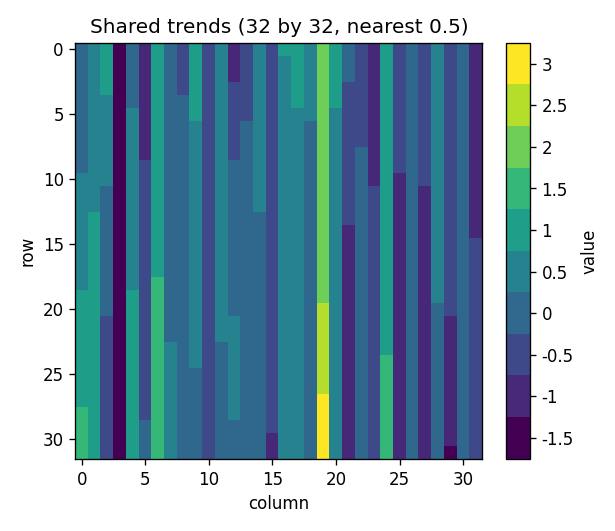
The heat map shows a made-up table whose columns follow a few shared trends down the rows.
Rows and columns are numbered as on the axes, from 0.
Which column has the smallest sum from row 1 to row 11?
3
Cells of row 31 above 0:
10
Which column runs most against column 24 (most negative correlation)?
11
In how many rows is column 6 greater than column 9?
26
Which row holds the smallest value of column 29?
31
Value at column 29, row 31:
-1.5
